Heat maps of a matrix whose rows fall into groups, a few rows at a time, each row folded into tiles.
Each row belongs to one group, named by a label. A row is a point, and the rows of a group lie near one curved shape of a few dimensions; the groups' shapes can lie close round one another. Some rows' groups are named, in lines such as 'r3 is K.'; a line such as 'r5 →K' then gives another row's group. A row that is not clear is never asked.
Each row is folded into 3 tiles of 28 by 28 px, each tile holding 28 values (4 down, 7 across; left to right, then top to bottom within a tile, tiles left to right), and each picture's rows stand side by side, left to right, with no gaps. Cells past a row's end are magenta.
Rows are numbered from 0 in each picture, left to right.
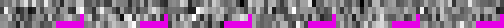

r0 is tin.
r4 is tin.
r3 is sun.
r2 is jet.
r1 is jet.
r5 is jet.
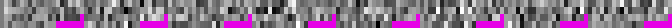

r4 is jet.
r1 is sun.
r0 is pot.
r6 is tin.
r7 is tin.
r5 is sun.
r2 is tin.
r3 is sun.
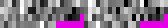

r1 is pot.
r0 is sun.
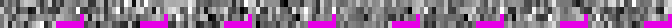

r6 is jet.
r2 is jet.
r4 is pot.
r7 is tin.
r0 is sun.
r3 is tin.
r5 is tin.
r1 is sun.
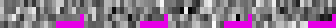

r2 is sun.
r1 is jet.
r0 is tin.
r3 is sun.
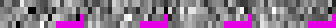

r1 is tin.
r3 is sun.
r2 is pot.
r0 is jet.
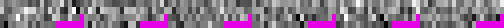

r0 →tin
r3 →jet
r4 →jet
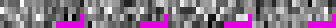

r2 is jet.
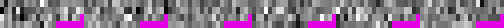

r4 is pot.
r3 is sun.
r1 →tin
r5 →sun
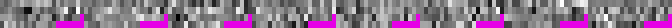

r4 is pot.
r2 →tin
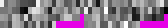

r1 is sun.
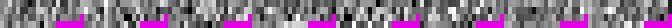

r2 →jet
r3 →jet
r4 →tin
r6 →tin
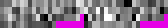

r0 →jet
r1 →pot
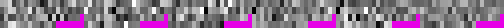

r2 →sun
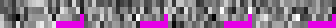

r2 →tin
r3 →tin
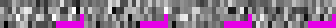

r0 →tin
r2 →tin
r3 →tin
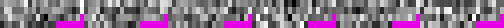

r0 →jet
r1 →tin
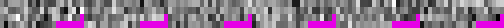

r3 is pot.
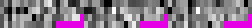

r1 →jet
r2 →jet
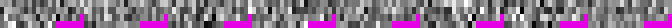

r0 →pot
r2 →tin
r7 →tin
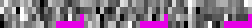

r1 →tin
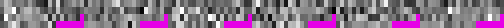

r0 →pot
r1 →tin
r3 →tin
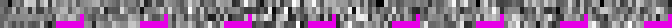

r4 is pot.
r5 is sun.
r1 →sun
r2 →jet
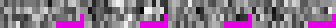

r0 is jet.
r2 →sun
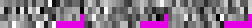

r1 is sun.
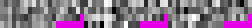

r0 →jet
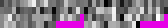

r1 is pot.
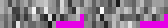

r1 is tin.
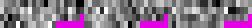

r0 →tin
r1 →sun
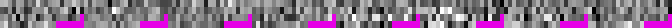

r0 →tin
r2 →sun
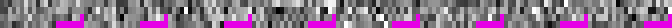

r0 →sun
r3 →tin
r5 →tin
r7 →tin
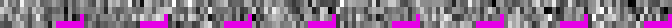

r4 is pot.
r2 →pot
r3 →pot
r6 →tin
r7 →pot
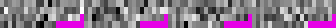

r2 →jet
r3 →jet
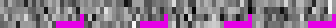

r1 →pot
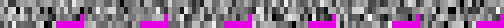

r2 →tin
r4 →jet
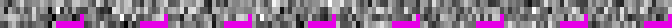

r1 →jet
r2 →sun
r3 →jet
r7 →tin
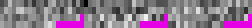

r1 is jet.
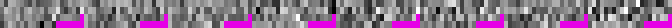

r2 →jet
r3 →tin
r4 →tin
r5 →tin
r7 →jet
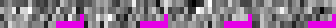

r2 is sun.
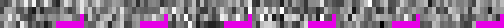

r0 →tin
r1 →sun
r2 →tin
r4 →tin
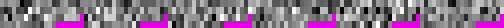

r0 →jet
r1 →pot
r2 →tin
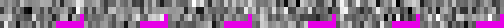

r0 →tin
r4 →pot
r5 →tin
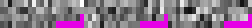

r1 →tin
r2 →jet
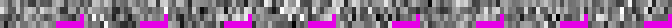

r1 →tin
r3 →jet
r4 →jet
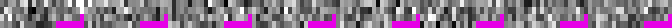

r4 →tin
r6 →jet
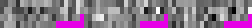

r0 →tin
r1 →tin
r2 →tin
